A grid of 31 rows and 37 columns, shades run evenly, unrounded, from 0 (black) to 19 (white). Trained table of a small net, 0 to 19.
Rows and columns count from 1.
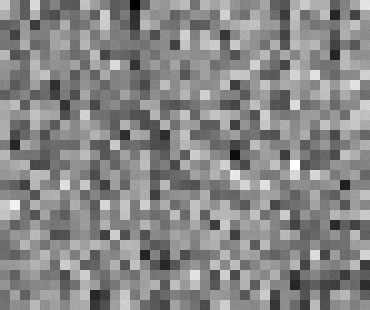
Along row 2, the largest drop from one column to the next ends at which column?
34
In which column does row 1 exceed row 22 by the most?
4
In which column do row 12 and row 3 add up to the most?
36
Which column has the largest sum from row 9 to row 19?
30
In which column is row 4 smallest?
23
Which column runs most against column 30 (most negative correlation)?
18
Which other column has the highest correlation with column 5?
32
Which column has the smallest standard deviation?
8
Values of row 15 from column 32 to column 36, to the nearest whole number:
9 11 8 9 11
